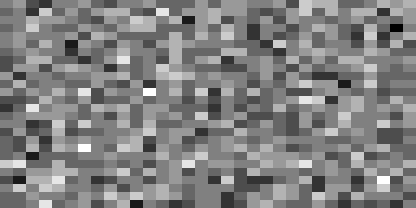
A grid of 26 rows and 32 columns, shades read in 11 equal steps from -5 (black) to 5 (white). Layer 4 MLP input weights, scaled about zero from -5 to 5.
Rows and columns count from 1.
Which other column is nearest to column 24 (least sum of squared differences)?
32
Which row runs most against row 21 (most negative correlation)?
22
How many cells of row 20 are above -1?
21
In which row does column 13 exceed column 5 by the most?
2
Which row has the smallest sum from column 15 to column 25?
23
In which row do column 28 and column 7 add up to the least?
5
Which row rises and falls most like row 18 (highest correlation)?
19
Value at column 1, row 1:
0
